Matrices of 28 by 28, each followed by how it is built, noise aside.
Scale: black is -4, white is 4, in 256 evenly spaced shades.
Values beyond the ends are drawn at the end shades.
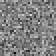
noise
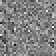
uneven columns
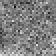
smooth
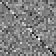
diagonal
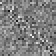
banded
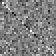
diagonal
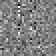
uneven columns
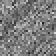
Hankel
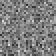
repeating columns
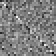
diagonal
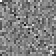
diagonal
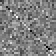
diagonal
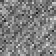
Hankel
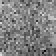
smooth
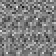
repeating columns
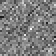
Hankel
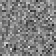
noise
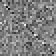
diagonal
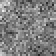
smooth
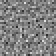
repeating columns
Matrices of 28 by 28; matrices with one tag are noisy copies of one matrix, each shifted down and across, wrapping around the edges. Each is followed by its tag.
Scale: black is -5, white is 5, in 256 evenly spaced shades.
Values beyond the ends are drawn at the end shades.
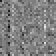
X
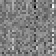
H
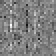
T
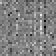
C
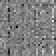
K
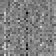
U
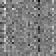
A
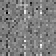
H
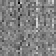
H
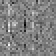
T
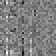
T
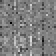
K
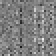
A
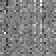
U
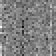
U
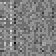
C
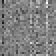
K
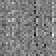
H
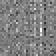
C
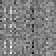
U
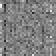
C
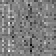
U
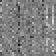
U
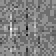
T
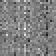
U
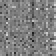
A
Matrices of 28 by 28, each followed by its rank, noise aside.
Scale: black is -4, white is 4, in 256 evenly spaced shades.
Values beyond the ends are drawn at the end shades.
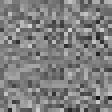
six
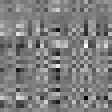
two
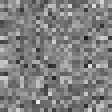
six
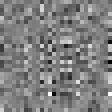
three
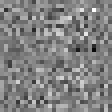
six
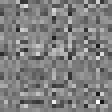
three
